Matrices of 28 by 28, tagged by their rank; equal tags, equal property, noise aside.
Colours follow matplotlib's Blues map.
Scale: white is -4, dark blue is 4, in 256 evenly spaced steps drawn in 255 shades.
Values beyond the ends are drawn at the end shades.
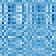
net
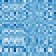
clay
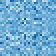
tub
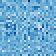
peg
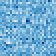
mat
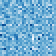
mat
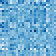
net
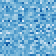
mat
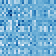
clay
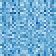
mat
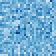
peg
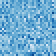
peg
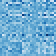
clay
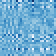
net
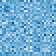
tub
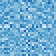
tub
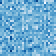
peg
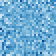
peg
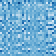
clay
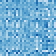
clay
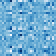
net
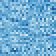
mat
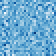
peg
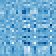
net
